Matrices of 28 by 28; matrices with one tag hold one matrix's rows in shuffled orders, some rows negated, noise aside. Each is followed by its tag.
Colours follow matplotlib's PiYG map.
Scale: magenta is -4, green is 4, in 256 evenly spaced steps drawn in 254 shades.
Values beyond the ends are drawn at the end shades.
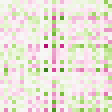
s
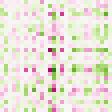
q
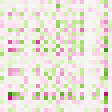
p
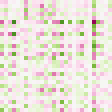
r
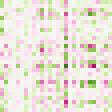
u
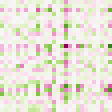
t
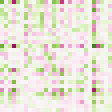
r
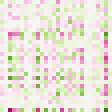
p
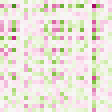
r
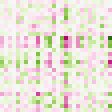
t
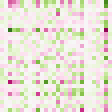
p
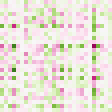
r
